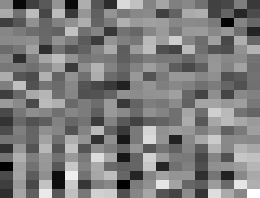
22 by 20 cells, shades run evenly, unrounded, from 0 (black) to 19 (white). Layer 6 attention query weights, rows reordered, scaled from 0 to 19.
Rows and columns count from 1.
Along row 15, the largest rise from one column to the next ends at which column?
12
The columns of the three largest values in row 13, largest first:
17, 18, 15
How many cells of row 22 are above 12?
9
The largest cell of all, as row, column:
22, 20
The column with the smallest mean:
10
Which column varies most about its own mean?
6
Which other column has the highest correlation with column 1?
16
